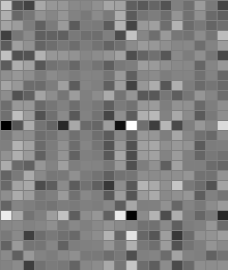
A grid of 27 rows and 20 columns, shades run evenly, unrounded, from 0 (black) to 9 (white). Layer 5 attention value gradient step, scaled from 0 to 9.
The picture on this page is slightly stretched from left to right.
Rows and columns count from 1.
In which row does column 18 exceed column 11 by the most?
13
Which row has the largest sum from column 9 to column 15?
24
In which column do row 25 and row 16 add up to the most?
2
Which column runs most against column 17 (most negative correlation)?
18
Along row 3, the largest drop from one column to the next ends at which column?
12
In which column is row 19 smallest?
10
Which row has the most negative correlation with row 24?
26
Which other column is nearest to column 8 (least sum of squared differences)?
9
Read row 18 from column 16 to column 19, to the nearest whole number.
5 5 4 4
